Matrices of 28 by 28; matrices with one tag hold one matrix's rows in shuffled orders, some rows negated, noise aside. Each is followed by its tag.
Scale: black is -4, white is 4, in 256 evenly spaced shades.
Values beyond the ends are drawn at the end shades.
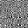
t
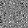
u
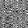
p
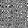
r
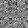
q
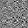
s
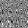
r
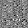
s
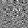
s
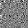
u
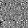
u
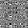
q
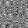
p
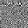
t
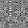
q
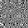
u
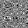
p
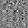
s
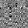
q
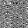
p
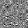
p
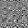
s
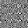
t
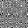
r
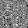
p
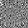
u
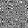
r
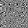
u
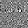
t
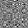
s
